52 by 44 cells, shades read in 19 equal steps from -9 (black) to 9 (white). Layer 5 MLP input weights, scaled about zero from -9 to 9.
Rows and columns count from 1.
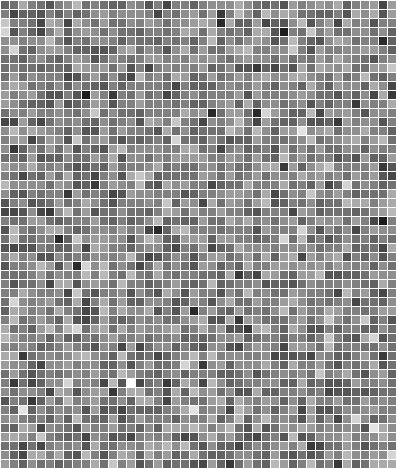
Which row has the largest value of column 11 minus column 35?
50
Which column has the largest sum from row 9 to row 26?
30
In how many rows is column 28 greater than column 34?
23
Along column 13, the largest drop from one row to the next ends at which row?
44
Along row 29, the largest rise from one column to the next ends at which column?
35
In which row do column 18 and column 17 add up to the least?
26
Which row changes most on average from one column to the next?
43
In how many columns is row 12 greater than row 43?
22
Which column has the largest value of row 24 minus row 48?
8
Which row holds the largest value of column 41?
36
